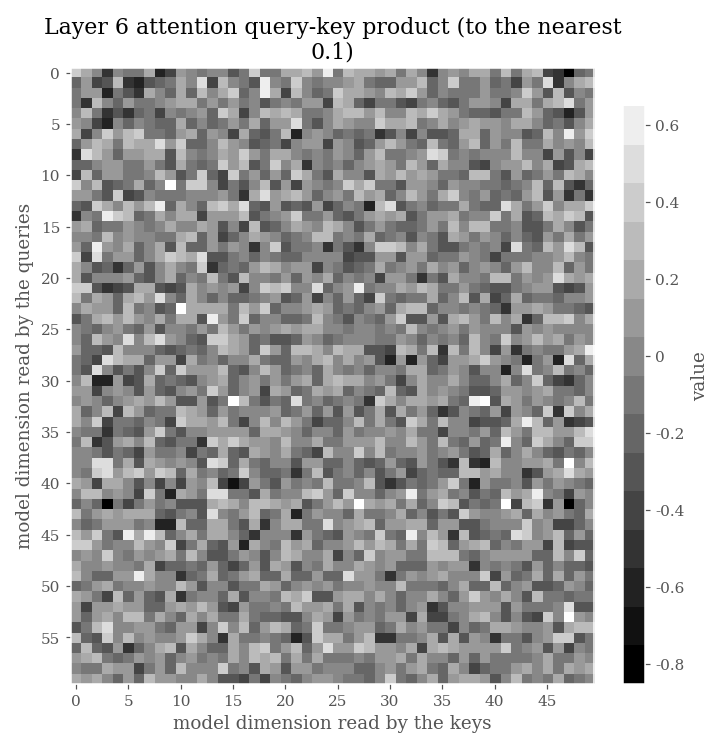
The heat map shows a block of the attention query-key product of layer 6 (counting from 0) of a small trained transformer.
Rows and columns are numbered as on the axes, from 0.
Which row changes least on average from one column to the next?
25
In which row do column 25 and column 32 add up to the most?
2
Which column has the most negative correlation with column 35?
47
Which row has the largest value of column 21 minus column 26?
14
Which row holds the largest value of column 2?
17
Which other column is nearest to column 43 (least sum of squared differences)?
32
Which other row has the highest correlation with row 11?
46
